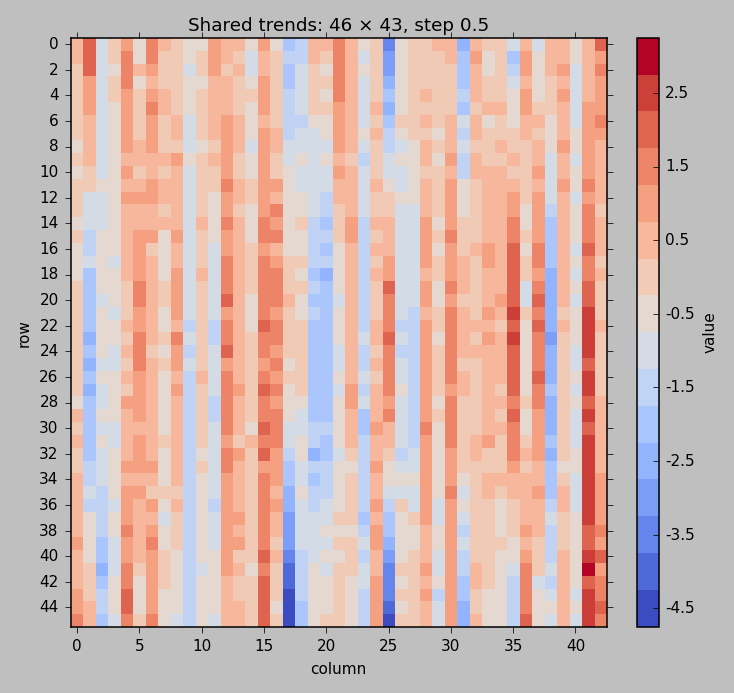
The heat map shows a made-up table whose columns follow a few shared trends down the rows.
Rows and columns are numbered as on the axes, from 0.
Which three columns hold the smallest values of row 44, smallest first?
17, 25, 31
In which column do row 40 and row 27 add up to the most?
41
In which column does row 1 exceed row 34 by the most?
1
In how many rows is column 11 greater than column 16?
8
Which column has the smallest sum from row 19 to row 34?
38
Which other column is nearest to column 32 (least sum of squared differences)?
39
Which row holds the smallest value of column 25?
45
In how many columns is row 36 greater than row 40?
13
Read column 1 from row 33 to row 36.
-1.5 -1.5 -1 -1.5
